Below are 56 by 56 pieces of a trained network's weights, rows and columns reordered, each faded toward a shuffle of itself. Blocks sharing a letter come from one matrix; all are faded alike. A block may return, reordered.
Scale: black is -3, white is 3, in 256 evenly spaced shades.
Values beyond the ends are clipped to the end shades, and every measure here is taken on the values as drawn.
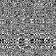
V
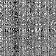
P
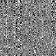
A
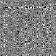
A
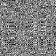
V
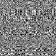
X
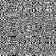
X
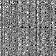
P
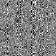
A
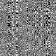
A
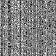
P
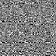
V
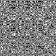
V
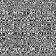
V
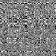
V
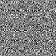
V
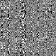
A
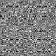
V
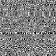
V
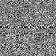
X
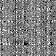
P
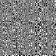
A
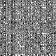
P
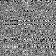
V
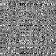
V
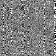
A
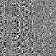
A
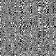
A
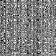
P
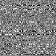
X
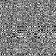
V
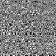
V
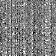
P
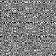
X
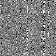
A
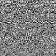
X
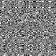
V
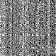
P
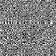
X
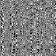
A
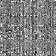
P
